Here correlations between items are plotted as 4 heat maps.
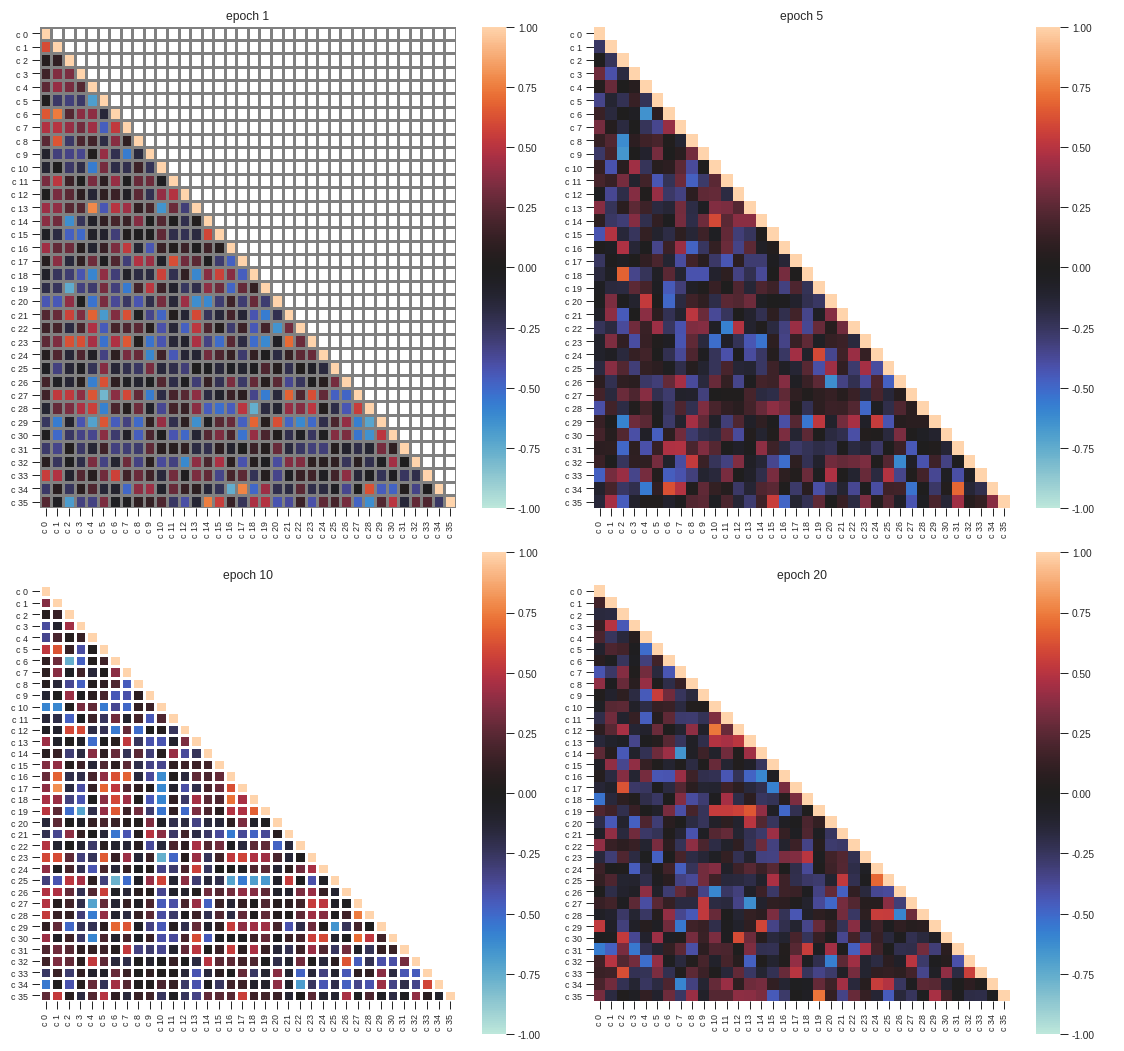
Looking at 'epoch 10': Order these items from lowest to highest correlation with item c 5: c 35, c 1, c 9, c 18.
c 9, c 18, c 35, c 1
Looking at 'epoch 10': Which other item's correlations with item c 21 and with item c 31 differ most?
c 16
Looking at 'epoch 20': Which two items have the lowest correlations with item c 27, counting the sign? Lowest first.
c 13, c 20
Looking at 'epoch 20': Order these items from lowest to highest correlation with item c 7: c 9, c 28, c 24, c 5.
c 24, c 28, c 9, c 5
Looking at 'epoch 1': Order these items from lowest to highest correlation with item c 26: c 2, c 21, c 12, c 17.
c 21, c 17, c 2, c 12
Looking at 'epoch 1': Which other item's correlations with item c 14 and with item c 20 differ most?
c 35
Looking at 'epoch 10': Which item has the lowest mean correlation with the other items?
c 10
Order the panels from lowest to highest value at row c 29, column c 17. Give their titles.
epoch 1, epoch 20, epoch 5, epoch 10
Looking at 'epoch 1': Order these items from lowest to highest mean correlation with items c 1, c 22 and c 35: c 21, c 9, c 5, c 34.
c 5, c 9, c 34, c 21
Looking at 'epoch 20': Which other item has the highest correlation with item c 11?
c 19
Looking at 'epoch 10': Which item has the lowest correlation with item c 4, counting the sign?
c 27
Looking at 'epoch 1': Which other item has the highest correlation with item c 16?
c 7
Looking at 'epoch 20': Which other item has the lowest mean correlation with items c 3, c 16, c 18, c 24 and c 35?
c 5
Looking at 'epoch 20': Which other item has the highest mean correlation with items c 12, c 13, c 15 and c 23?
c 10
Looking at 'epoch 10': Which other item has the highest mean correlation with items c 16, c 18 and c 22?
c 19
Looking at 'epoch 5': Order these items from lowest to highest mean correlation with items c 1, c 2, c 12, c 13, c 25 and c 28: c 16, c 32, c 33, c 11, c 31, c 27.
c 31, c 32, c 27, c 16, c 11, c 33
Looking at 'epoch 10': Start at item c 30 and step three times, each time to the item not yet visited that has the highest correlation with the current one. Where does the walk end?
c 0
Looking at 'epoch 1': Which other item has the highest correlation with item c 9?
c 19
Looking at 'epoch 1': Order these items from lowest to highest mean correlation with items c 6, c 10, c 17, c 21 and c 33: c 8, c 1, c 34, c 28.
c 34, c 28, c 8, c 1
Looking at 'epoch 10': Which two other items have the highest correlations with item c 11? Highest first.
c 14, c 6
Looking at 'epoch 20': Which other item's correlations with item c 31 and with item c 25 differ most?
c 18
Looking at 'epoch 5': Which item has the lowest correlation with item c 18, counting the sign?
c 29
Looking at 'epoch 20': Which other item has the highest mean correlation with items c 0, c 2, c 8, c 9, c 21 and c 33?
c 32
